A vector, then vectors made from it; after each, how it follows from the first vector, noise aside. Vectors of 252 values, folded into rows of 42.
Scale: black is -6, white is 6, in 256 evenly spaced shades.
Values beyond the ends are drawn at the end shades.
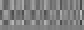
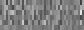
sign-scrambled.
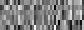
wrapped around, scaled up.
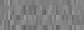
wrapped around, negated, shrunk.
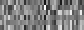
wrapped around, scaled up.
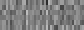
wrapped around, negated.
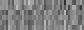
wrapped around, negated.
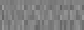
reversed, negated, shrunk.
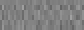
reversed, negated, shrunk.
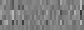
negated, partly zeroed.
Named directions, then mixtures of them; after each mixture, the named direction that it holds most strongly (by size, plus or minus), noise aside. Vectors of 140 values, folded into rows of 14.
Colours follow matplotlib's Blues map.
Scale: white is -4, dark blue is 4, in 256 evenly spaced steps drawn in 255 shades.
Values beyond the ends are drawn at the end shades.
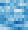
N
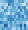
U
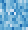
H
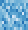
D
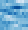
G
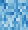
U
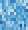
H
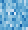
H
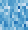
U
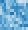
H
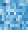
H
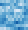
N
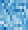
D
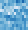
G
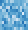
D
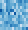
H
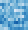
N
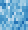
N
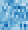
U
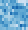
G
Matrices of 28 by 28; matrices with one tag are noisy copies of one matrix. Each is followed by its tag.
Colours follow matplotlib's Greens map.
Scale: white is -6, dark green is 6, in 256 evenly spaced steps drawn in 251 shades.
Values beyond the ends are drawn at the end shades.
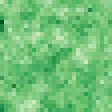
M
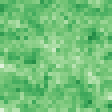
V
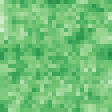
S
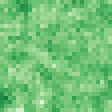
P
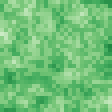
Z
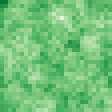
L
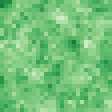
L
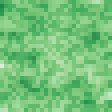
V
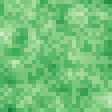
Z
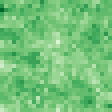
V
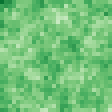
L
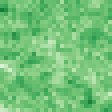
V
